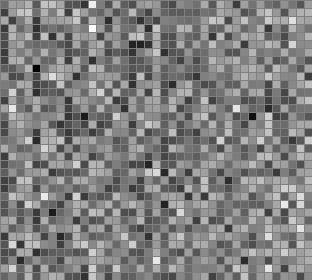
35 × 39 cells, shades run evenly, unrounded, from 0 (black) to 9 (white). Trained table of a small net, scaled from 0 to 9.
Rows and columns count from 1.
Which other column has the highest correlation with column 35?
10
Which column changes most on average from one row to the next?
34
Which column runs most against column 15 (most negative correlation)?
11
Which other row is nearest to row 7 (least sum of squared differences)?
24
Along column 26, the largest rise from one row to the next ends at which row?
26
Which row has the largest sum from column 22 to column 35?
30
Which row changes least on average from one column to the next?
32
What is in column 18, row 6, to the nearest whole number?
1
